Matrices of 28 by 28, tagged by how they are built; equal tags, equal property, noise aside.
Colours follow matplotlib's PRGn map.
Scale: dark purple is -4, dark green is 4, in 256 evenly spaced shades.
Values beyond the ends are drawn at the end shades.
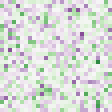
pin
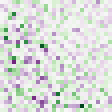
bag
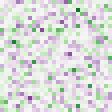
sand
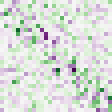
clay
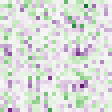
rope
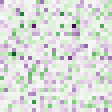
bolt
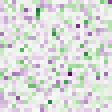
pin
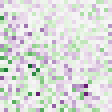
bag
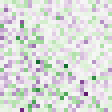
bag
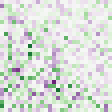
bag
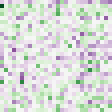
rope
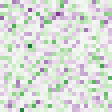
pin
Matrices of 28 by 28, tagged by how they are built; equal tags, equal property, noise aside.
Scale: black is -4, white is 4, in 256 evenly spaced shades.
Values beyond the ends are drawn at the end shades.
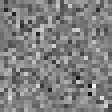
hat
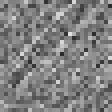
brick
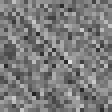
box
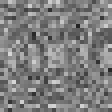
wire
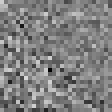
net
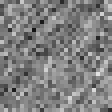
brick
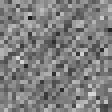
brick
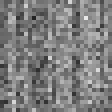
wire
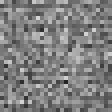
wire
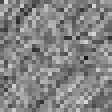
brick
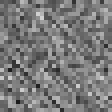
box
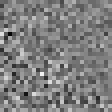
net
